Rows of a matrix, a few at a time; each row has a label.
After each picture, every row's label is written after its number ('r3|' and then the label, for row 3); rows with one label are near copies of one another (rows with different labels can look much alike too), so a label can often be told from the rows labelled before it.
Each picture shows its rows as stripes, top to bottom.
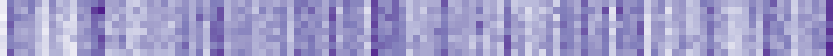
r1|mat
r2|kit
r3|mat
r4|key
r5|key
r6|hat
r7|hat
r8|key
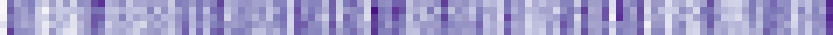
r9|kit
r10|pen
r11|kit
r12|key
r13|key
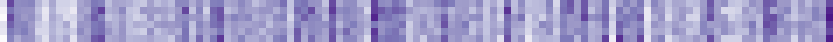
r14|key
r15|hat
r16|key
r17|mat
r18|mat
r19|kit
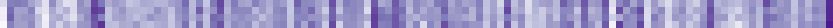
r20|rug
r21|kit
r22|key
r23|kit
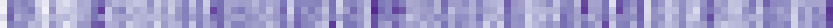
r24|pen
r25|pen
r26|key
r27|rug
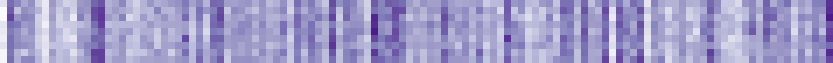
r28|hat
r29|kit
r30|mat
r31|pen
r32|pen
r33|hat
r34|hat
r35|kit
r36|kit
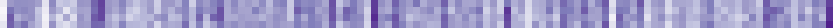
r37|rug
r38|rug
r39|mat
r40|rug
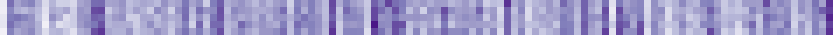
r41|hat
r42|kit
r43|rug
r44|pen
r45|kit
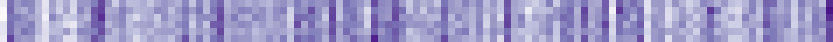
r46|mat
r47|kit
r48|rug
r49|hat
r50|mat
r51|key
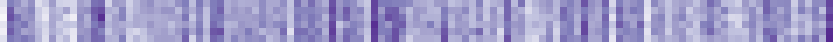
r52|hat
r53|mat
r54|hat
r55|pen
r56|key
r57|mat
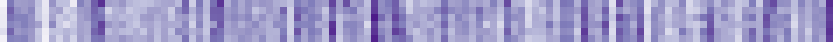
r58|mat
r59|key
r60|pen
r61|rug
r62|pen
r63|pen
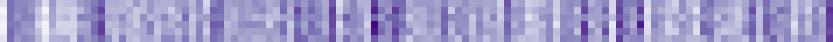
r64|pen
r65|pen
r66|mat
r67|pen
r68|pen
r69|mat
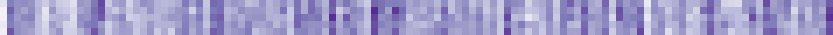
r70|hat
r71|pen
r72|mat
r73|key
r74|key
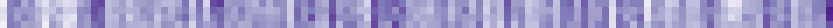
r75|hat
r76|hat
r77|hat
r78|rug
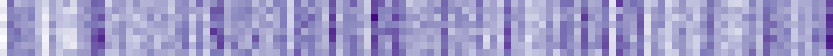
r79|kit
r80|key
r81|pen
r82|key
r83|hat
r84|rug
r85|rug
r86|pen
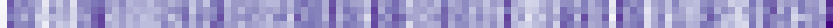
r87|mat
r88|mat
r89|kit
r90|mat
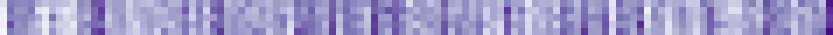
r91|mat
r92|hat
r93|rug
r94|key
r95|rug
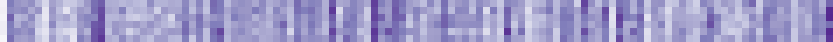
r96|pen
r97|rug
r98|kit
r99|kit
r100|hat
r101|mat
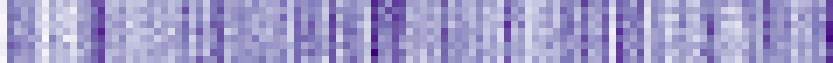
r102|pen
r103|hat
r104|pen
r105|hat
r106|kit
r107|rug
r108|mat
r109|pen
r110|kit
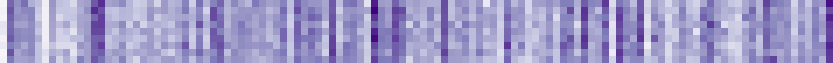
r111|rug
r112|pen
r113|pen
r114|kit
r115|pen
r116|pen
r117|hat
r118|kit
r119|mat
